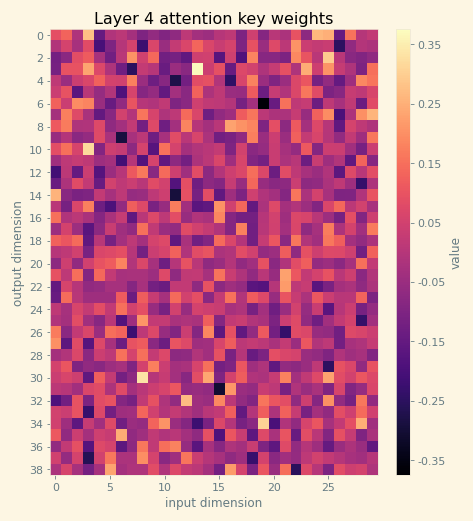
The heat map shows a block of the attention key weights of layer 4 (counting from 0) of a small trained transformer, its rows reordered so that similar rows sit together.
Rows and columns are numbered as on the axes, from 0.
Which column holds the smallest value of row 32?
0
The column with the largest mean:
8
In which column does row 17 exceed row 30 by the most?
12
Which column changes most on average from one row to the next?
6
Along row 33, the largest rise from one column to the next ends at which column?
4
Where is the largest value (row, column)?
3, 13
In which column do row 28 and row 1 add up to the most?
22
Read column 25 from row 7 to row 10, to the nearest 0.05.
0.2 0 0 0.05
